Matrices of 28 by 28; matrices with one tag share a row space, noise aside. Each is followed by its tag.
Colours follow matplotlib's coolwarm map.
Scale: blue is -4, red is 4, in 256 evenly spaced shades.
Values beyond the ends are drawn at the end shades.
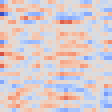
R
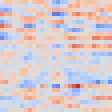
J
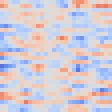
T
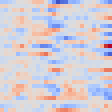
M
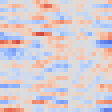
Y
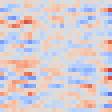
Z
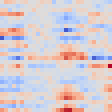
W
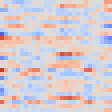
R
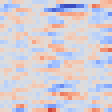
M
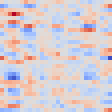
Z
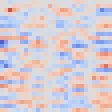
T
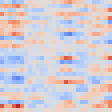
W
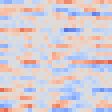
J
